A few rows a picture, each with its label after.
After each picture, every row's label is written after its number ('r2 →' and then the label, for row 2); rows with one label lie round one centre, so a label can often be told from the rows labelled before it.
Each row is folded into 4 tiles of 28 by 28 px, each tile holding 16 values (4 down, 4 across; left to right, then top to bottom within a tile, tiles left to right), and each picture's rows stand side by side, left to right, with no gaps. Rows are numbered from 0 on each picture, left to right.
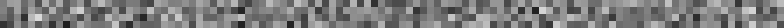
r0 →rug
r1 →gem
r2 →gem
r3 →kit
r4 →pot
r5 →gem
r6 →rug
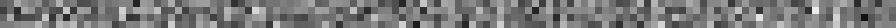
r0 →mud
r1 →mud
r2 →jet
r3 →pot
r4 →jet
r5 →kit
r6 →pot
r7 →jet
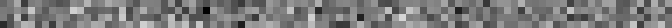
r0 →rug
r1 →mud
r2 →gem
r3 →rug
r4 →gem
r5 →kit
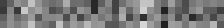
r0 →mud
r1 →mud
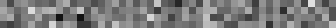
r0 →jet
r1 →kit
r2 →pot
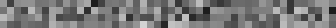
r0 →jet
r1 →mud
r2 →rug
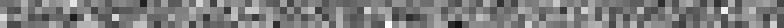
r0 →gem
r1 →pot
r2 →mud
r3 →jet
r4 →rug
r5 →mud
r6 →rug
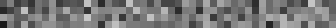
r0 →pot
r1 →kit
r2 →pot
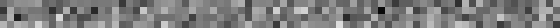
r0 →mud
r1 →jet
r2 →rug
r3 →kit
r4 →kit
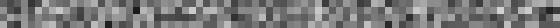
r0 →gem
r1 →jet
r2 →kit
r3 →rug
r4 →rug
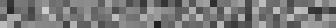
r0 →gem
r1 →pot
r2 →rug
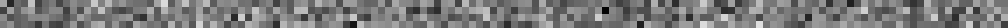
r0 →kit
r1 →gem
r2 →rug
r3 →gem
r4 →kit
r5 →kit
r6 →mud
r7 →rug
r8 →kit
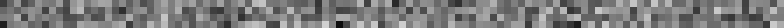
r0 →rug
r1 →gem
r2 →mud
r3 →pot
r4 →kit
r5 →gem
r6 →jet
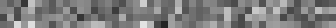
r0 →mud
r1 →mud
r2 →jet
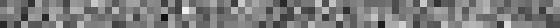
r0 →rug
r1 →rug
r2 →kit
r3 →pot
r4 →mud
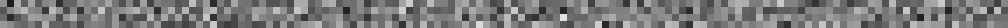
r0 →kit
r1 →kit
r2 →rug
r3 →gem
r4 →mud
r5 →pot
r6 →gem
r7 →pot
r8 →mud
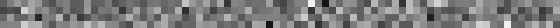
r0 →mud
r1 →gem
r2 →pot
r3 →rug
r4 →mud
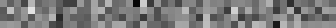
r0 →kit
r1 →kit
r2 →mud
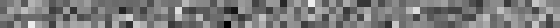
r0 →mud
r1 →gem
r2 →pot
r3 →rug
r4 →pot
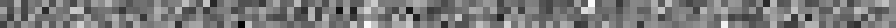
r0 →rug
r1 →gem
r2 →gem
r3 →mud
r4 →mud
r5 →kit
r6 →jet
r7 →rug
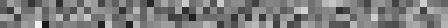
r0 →pot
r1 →gem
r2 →rug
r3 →pot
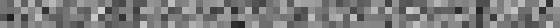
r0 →kit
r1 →rug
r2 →gem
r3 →rug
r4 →gem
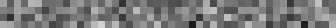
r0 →kit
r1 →kit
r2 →pot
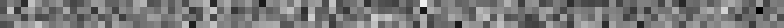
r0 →mud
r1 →kit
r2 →gem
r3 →pot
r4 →jet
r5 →pot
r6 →jet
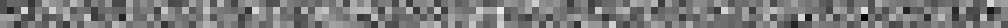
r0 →gem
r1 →kit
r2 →jet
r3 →kit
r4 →jet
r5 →gem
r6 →kit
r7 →rug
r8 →gem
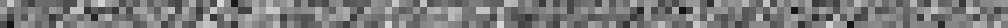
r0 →rug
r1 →kit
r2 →jet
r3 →jet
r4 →jet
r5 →gem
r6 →gem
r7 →gem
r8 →rug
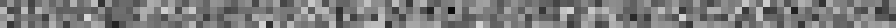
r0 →gem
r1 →rug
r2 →pot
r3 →mud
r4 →mud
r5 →jet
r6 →gem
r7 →gem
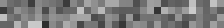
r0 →pot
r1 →rug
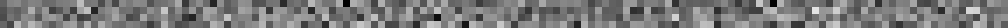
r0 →mud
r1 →jet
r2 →pot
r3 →kit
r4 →gem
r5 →gem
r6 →pot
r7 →jet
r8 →rug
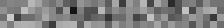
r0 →mud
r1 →kit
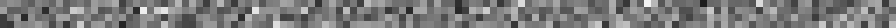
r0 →rug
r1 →jet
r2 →jet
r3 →mud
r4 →gem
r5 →pot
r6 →pot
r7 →pot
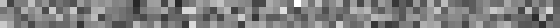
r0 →kit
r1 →rug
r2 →gem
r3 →kit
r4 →jet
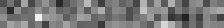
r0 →pot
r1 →jet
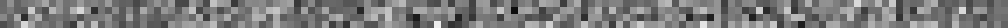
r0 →rug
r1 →rug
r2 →jet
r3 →jet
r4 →rug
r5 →rug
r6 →mud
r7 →gem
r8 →mud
